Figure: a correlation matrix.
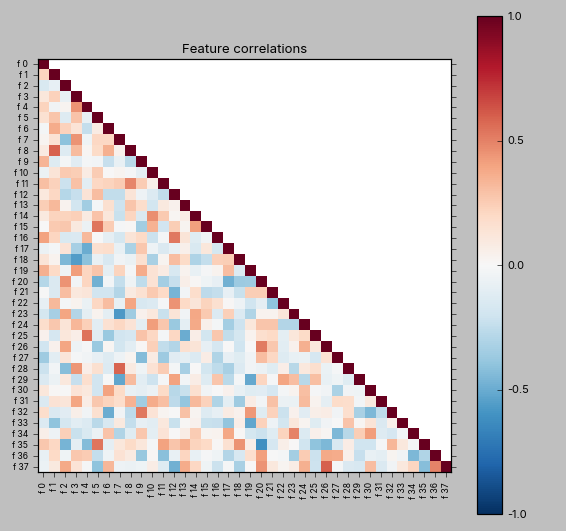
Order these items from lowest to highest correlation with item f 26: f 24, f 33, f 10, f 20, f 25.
f 33, f 25, f 10, f 24, f 20
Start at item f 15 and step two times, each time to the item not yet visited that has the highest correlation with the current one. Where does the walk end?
f 35
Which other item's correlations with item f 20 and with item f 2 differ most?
f 17
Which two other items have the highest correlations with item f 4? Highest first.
f 25, f 3
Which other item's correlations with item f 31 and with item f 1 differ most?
f 13
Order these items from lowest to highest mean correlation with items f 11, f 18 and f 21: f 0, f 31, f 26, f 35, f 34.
f 26, f 34, f 31, f 0, f 35
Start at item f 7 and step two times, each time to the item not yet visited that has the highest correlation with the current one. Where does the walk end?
f 3
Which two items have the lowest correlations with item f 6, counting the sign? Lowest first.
f 32, f 25
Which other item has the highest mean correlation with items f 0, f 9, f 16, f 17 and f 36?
f 19
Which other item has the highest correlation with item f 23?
f 34
